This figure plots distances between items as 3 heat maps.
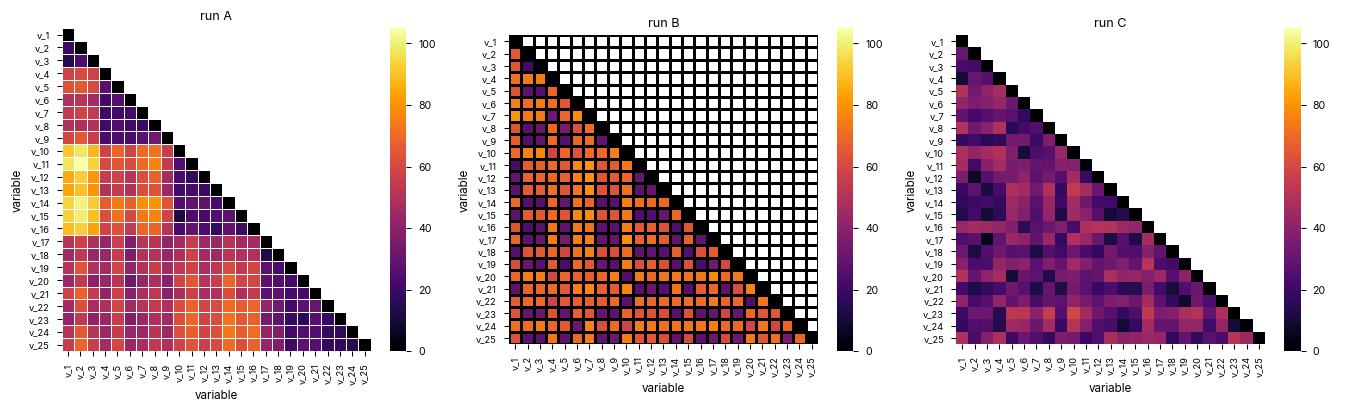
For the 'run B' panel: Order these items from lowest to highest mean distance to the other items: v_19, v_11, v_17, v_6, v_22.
v_19, v_17, v_11, v_22, v_6
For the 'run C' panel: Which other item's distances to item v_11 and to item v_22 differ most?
v_19
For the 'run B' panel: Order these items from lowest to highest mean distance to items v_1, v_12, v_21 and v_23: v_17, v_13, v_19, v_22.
v_13, v_19, v_17, v_22
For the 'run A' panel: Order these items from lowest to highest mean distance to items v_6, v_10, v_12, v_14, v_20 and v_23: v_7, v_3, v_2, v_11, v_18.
v_18, v_11, v_7, v_3, v_2
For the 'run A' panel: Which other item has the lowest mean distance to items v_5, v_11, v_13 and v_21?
v_12
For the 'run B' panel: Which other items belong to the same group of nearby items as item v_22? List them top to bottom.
v_10, v_20
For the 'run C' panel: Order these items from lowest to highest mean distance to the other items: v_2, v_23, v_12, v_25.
v_2, v_12, v_25, v_23
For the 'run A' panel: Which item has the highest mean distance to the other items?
v_2
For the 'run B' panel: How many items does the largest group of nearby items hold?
11
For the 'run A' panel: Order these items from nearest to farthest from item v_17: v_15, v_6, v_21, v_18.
v_18, v_21, v_6, v_15
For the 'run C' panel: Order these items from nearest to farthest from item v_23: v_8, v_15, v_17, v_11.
v_15, v_17, v_11, v_8
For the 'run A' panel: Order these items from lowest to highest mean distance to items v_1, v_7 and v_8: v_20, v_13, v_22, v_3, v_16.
v_3, v_20, v_22, v_13, v_16
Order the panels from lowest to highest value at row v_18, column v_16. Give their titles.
run C, run A, run B
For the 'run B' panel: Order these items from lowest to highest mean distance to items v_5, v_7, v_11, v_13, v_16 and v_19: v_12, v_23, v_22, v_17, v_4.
v_23, v_17, v_12, v_4, v_22
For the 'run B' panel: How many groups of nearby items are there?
5
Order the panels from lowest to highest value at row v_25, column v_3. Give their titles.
run B, run C, run A
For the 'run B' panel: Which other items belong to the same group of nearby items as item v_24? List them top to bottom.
v_6
